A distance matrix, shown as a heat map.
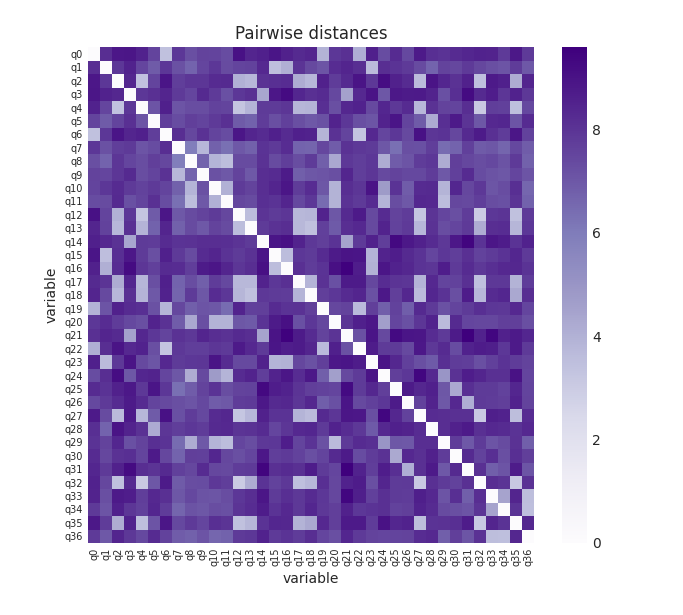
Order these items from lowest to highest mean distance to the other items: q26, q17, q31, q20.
q17, q20, q26, q31
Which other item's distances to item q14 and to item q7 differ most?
q9
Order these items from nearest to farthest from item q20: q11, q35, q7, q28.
q11, q7, q35, q28
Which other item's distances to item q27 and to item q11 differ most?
q24
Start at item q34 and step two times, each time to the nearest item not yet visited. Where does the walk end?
q33
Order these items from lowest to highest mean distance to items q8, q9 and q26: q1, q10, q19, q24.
q10, q24, q19, q1
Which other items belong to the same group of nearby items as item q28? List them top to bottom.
q5
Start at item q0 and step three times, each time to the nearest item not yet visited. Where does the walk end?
q19
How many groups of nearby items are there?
10
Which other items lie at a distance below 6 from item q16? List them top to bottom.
q1, q15, q23
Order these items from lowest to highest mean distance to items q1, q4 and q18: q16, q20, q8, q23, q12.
q12, q23, q16, q8, q20
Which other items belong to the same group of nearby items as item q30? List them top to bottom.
q25
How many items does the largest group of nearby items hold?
9
